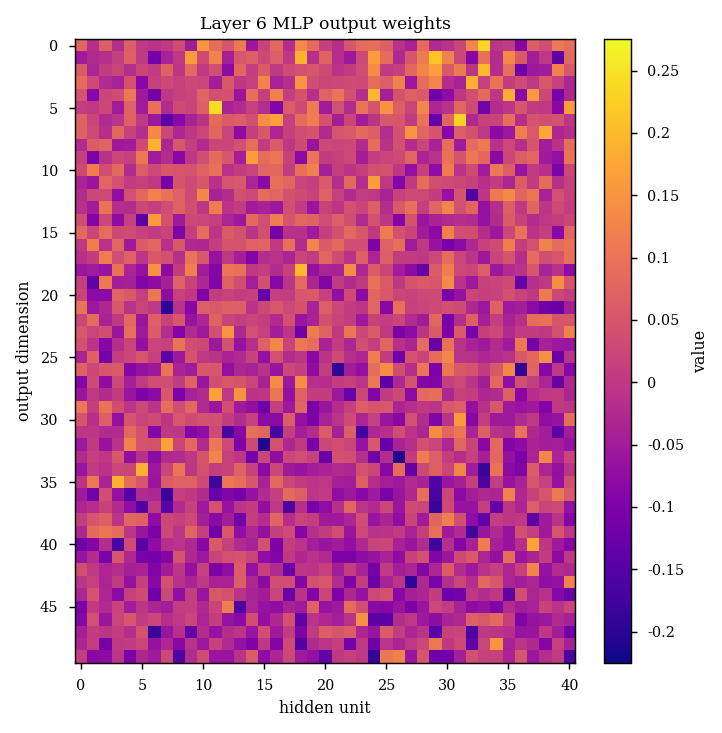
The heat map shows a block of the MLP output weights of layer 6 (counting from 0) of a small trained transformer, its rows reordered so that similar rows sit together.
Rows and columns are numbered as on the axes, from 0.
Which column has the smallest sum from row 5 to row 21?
7
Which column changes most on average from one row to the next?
29
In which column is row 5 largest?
11
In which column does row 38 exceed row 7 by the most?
30
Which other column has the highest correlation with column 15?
19
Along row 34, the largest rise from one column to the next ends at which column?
34
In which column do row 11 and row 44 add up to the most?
24
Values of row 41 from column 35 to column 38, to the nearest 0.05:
0.1 -0.05 -0.05 0
